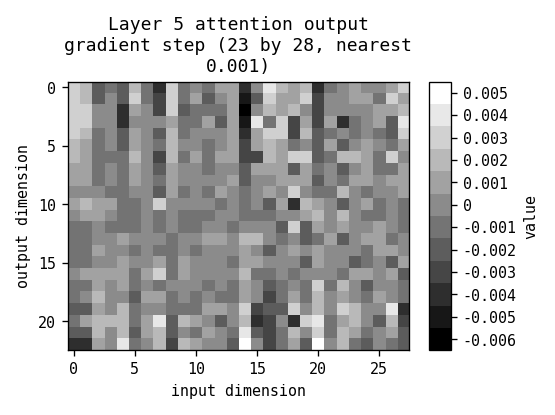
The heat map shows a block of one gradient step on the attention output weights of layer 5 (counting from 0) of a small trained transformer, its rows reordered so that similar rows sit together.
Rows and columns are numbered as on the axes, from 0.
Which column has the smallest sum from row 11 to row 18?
16
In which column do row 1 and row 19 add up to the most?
26
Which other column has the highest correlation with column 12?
18
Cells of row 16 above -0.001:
21
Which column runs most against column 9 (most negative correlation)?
8
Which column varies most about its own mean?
14
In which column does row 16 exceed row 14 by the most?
7
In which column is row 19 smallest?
27
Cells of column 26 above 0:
10
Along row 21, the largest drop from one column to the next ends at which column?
15
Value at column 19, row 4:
0.002
